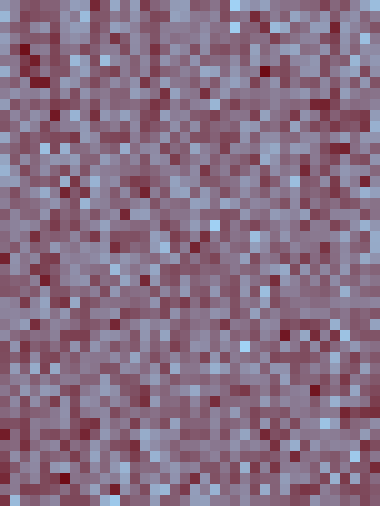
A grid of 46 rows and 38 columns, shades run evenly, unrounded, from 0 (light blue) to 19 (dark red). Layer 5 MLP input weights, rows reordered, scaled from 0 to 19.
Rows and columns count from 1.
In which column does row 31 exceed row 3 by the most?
29
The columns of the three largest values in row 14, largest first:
35, 34, 23
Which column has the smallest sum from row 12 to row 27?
38
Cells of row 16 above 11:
9
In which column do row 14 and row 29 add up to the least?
5
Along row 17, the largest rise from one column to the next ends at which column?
8
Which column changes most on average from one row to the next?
12
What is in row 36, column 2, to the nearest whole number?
11
